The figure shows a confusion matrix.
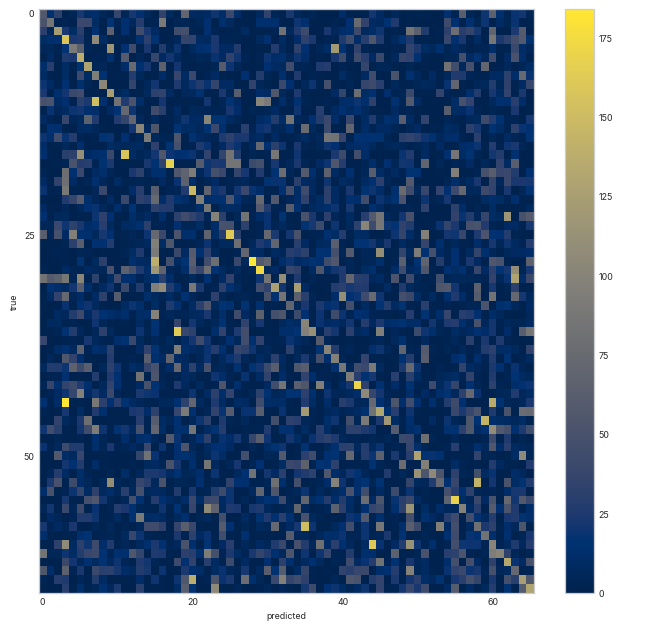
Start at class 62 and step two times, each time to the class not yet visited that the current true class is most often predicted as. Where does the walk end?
35
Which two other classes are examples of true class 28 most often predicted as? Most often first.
15, 23
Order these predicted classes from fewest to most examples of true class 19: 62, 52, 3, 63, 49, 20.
52, 20, 63, 62, 49, 3
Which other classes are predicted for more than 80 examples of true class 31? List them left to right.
15, 16, 20, 34
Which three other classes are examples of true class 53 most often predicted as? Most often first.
58, 9, 39
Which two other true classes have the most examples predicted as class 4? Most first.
25, 40
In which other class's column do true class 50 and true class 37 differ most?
64
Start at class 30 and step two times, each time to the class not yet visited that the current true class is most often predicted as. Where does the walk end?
49
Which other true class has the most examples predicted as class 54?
6
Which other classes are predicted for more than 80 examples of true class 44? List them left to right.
3, 7, 60
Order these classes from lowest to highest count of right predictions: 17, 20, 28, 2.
2, 20, 17, 28
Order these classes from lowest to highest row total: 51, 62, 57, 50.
51, 57, 62, 50
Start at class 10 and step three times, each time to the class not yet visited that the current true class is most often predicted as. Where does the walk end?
20
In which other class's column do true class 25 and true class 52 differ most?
50
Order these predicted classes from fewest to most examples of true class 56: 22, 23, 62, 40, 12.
12, 40, 62, 23, 22
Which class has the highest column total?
60
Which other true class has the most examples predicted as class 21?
17
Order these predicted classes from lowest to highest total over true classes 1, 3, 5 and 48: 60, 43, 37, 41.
37, 41, 43, 60
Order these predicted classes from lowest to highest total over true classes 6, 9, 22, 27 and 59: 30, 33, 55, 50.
30, 50, 55, 33
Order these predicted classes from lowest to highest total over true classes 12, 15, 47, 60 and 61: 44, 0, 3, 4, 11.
4, 11, 0, 3, 44
